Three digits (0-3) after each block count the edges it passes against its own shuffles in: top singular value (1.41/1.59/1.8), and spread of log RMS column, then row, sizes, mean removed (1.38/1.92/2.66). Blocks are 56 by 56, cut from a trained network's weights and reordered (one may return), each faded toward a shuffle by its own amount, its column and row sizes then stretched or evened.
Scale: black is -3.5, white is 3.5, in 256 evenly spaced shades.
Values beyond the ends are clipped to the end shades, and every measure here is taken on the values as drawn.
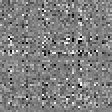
0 3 3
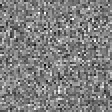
1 1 0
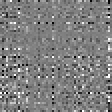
3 3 3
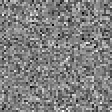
3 1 1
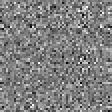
3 2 2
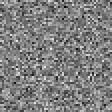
3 0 1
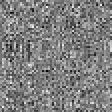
3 2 0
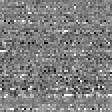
1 0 3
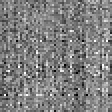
3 1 2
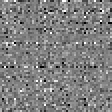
1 2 3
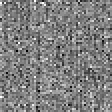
1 0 1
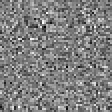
3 1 2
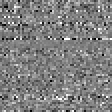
1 0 3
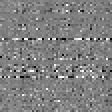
2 0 3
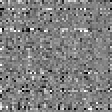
1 2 3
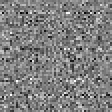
2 1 2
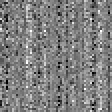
3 3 0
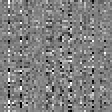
3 3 2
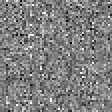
0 2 1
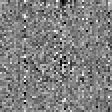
1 2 1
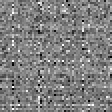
2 2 0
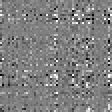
1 3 3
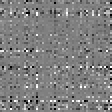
2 3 3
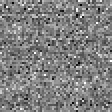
0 0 0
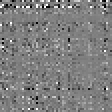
2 2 3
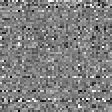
2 1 3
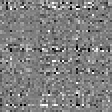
1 2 3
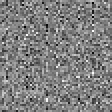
2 2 0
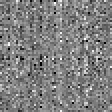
1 2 1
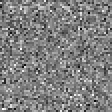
0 1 1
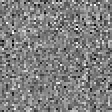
2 1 1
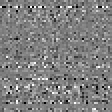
0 2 3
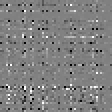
0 3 3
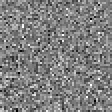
0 1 0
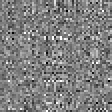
3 2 2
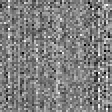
3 2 0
